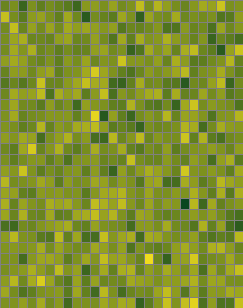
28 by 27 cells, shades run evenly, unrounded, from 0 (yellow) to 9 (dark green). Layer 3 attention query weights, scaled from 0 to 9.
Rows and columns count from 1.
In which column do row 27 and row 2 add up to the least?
1
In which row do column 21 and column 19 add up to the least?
28
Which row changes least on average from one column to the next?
23
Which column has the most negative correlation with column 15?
11
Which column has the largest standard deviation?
21
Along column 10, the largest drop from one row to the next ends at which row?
3
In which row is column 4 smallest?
14
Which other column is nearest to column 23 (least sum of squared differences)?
16
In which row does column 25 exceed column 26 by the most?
5
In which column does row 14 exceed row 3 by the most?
2
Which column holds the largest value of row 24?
19
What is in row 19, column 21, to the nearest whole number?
9
